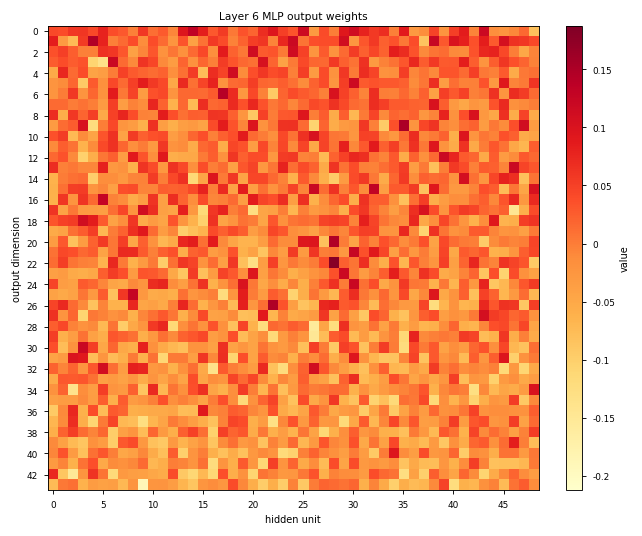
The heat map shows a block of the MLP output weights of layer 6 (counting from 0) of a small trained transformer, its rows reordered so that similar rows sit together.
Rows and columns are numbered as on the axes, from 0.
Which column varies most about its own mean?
28
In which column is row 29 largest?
36
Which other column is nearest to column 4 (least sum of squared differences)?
33
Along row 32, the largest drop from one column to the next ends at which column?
22
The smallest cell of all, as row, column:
43, 9
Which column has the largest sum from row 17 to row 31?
30
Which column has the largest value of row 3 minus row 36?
31
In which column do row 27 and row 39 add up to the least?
3
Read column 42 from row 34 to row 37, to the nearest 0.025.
-0.125 -0.1 0.05 0.025
